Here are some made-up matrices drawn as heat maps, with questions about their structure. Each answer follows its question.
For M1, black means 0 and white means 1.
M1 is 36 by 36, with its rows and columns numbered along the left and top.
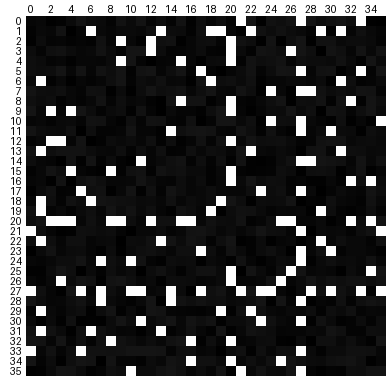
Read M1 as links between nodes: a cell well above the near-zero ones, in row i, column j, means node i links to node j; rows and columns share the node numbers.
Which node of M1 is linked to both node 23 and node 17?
node 27
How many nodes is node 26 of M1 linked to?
3
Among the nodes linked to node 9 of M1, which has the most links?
node 20
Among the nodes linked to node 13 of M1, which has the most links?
node 1
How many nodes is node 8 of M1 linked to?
3
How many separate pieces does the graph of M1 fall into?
3
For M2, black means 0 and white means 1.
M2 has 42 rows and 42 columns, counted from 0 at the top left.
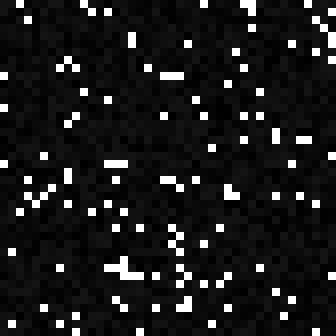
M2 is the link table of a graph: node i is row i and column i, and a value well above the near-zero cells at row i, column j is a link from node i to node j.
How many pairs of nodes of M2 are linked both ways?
5
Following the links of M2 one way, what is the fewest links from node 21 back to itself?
3
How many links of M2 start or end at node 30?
6
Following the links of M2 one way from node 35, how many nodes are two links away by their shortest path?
9
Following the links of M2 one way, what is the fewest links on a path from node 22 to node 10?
3
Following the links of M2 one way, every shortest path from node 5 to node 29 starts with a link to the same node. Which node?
node 23
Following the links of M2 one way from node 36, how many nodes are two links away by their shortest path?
7
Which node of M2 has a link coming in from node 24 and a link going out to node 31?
node 3
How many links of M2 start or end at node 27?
2
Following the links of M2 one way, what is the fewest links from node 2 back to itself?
4
